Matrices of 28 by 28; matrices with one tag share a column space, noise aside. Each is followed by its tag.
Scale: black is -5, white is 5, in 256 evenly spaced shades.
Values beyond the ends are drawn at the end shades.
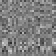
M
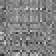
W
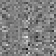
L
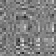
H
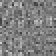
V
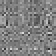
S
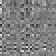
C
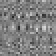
H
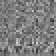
M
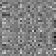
L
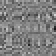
H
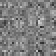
V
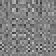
C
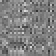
M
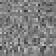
M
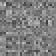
V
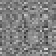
L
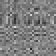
S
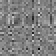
S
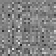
L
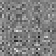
L
